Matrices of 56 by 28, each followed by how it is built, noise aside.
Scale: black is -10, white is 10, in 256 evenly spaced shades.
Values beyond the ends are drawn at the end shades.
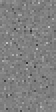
sparse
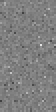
sparse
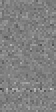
uneven rows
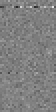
uneven rows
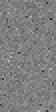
sparse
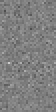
uneven rows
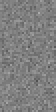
repeating columns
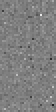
sparse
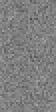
repeating rows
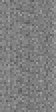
repeating rows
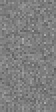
repeating rows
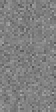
low rank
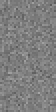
repeating rows
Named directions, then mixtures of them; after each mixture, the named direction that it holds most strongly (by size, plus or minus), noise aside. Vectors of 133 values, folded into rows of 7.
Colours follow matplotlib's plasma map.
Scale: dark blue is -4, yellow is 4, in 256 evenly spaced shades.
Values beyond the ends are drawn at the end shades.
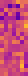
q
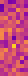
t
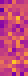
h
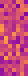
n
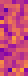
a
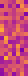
n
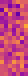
q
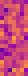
a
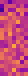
t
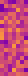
t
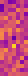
t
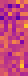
q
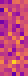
h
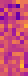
q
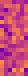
a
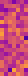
a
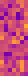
q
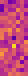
t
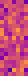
a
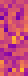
a
